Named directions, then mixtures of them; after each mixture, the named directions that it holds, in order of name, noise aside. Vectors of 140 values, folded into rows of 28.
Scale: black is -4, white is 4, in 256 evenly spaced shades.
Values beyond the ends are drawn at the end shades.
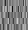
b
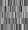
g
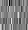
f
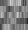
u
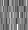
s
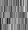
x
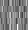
s.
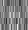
f, g, s.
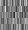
g.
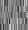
b, s, x.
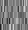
b, x.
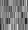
s, u, x.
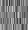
b, f, g.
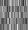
b, s, u.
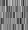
g, u.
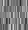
g, s, x.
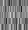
f, g, s.
